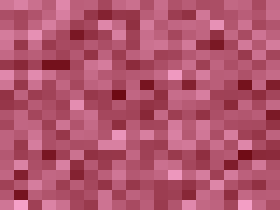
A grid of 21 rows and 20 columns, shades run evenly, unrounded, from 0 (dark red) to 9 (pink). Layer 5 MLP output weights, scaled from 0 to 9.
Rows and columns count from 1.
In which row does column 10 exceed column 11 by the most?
9
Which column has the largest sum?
3
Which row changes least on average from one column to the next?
1
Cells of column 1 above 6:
6
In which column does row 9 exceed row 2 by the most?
8
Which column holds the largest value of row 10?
15
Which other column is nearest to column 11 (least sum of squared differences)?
20
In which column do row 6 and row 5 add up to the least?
16
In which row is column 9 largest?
14
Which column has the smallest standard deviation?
10
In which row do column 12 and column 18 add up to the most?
5
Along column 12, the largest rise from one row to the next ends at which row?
12
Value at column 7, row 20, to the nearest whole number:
4
